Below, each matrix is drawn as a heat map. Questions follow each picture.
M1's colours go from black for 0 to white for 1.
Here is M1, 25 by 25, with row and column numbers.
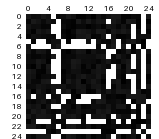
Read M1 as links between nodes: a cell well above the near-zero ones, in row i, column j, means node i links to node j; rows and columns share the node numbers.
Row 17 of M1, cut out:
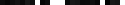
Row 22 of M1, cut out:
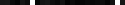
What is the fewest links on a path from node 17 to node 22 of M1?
3
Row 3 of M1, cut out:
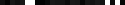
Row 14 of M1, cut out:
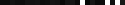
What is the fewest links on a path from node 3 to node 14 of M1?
2
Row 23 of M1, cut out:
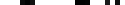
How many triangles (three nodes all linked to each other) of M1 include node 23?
1
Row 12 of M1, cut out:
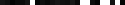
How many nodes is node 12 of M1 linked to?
6
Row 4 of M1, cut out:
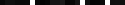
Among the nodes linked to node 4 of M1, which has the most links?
node 6
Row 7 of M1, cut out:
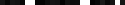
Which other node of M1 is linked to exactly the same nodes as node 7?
node 11
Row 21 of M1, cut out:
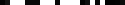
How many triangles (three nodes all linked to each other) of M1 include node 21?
1
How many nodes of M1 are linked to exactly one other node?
1
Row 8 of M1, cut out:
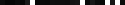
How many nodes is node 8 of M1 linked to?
4
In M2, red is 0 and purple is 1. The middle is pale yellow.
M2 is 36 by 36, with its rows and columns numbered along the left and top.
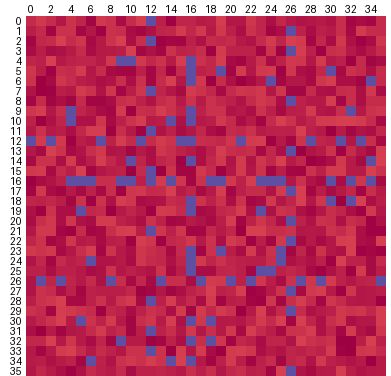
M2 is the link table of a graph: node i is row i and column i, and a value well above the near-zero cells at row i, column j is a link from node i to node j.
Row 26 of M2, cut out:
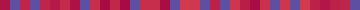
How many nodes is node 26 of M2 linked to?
10
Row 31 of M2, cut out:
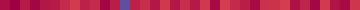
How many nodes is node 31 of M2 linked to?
1
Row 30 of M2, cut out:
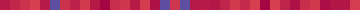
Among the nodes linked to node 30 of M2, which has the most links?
node 16
